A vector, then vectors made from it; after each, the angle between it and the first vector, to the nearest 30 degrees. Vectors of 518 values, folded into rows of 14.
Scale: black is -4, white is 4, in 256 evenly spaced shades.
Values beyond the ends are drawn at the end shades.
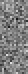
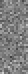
60 degrees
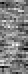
120 degrees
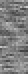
120 degrees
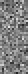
150 degrees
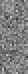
30 degrees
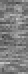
120 degrees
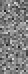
90 degrees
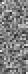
60 degrees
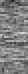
120 degrees
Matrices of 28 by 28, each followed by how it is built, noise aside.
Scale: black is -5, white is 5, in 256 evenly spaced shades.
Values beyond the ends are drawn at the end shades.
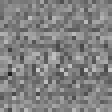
repeating columns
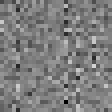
uneven columns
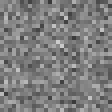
repeating rows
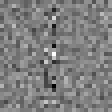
uneven columns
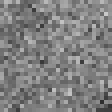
smooth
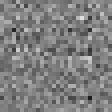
low rank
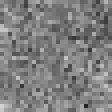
smooth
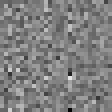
uneven columns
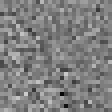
lower triangular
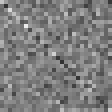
diagonal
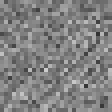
Hankel
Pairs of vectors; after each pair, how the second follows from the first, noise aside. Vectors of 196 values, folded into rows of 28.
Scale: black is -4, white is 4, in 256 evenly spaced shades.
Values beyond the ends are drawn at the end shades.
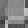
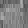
reversed, shrunk.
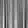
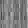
wrapped around, shrunk.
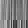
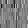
reversed, partly zeroed.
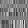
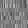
reversed, shrunk.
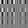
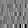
reversed, partly zeroed.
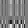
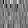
reversed, partly zeroed.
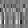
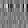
reversed, negated, partly zeroed.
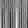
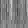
reversed, shrunk.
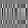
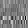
reversed, partly zeroed.
